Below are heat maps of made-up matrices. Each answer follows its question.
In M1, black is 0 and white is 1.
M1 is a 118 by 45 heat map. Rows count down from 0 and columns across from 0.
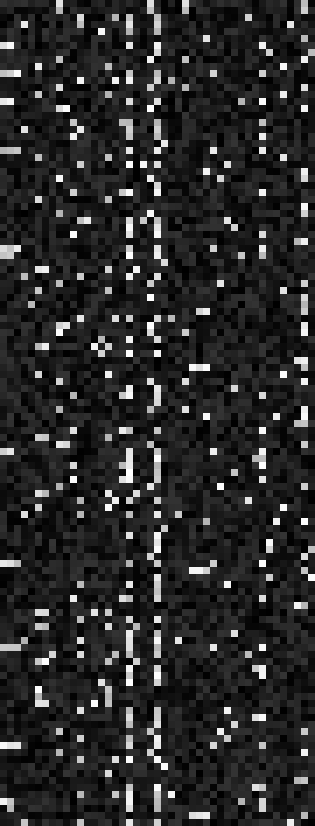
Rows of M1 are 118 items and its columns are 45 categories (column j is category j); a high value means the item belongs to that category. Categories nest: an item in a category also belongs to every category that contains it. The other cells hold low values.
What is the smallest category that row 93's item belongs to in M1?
7
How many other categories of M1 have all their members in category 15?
5
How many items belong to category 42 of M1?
5
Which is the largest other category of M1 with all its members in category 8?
26
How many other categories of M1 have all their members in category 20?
1
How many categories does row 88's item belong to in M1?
3
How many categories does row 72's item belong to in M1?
3
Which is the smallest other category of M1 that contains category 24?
16
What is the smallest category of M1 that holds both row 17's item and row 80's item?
37
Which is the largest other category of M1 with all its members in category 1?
0
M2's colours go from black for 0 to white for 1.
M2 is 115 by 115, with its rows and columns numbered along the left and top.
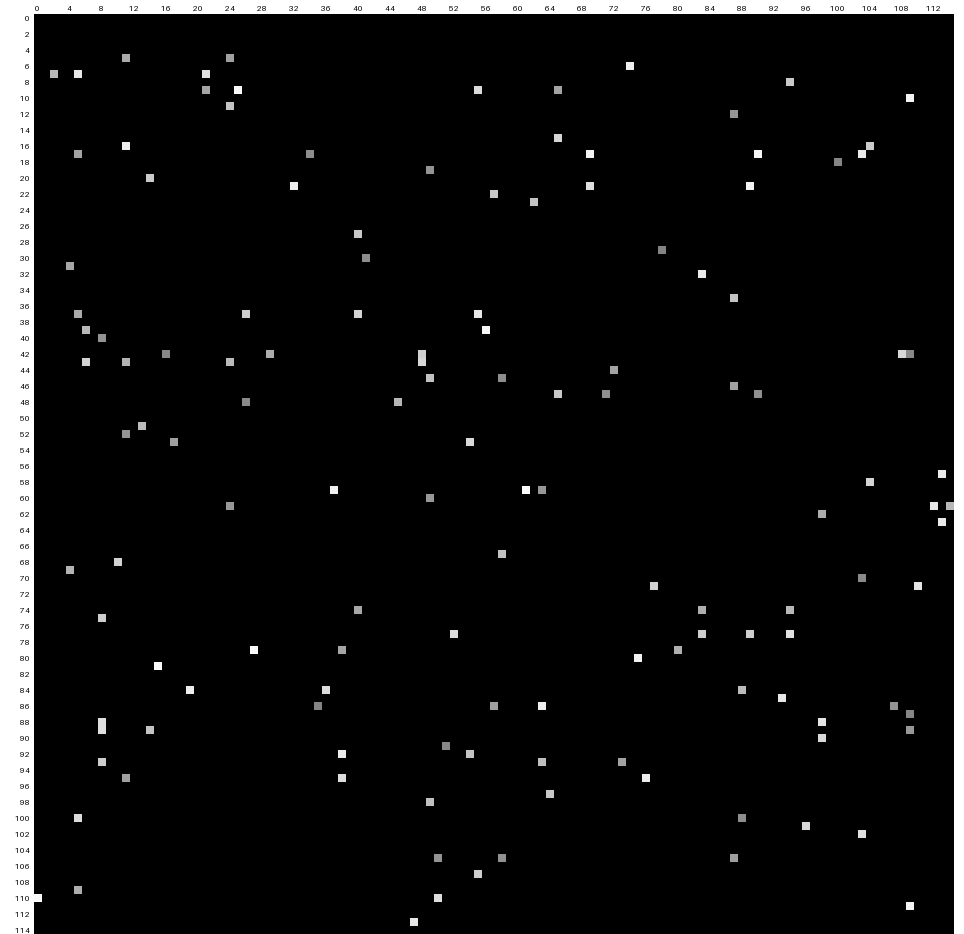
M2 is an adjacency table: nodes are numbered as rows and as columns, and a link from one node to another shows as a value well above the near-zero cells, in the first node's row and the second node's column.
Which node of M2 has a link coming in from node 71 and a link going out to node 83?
node 77
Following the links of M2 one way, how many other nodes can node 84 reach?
7
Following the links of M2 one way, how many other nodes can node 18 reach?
9
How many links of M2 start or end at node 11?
6
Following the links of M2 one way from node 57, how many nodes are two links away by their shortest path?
1
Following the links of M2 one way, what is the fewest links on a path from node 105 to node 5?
3
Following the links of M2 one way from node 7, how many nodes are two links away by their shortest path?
5
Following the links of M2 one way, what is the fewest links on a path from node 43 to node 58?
3
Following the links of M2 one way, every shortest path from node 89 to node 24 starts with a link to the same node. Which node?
node 109
